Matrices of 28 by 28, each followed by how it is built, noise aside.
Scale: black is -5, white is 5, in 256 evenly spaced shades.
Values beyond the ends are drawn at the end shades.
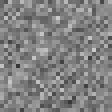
Hankel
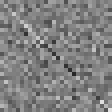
diagonal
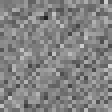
Hankel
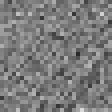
Hankel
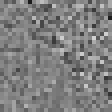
upper triangular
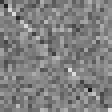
diagonal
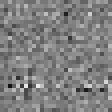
uneven rows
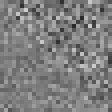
upper triangular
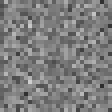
repeating rows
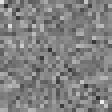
diagonal
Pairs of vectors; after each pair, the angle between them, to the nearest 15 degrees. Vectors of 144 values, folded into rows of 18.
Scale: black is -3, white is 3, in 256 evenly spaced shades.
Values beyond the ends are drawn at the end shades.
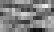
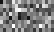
90 degrees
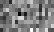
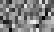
60 degrees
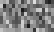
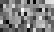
150 degrees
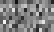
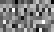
30 degrees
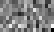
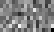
15 degrees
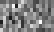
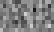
60 degrees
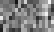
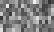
135 degrees
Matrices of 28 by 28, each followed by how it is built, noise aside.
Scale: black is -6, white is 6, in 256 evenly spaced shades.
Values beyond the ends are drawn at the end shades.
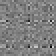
low rank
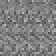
repeating columns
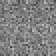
repeating columns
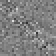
banded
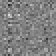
low rank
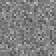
repeating columns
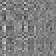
low rank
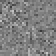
block diagonal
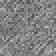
Hankel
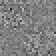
block diagonal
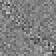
banded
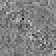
banded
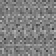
repeating columns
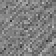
Hankel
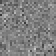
block diagonal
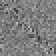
banded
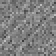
Hankel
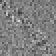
banded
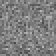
repeating columns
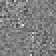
block diagonal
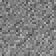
Hankel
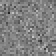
banded
